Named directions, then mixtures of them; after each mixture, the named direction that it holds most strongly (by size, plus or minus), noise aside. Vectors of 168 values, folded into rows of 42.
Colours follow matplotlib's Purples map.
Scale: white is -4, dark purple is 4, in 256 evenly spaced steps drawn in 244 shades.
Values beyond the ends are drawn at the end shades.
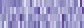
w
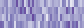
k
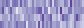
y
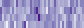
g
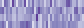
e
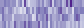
k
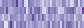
k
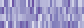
e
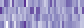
e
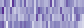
e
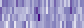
g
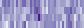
g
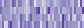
w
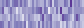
y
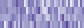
k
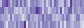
y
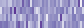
w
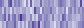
w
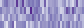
k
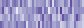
y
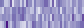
e
